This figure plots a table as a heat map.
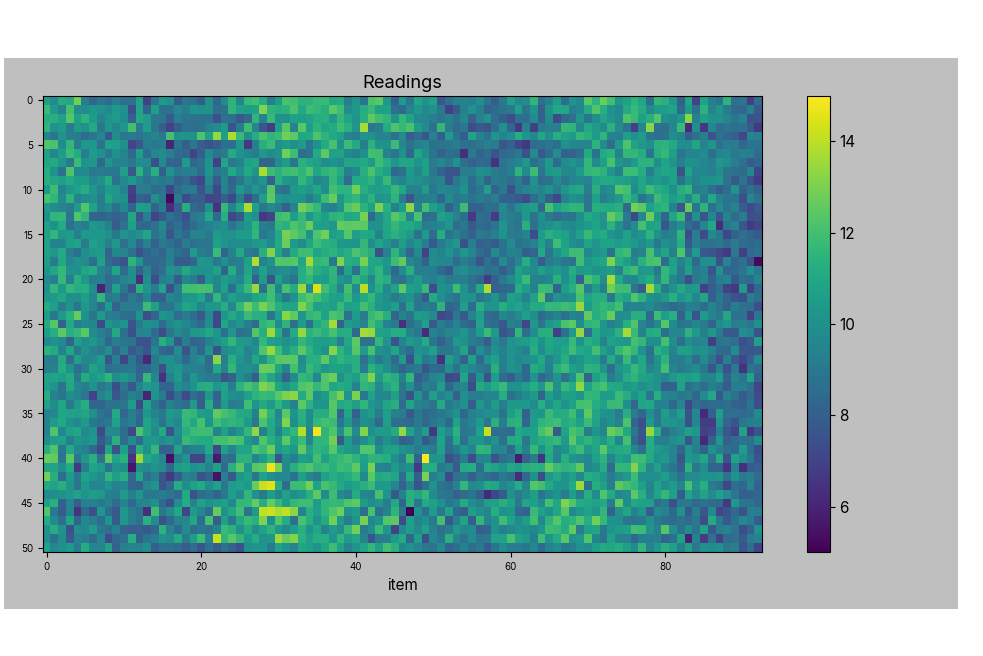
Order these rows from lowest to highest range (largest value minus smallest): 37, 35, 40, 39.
39, 35, 37, 40
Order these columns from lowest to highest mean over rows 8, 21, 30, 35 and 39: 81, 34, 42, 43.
81, 43, 34, 42
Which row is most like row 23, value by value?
32
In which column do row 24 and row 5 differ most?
26
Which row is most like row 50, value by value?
9
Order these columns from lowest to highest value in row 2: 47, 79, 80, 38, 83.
80, 47, 38, 79, 83
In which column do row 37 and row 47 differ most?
46
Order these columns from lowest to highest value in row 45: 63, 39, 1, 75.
75, 63, 1, 39
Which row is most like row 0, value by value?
24
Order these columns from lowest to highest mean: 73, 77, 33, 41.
77, 73, 41, 33
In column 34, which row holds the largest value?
18
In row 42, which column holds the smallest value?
22
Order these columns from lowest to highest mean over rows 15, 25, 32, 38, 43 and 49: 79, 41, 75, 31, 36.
79, 41, 75, 31, 36
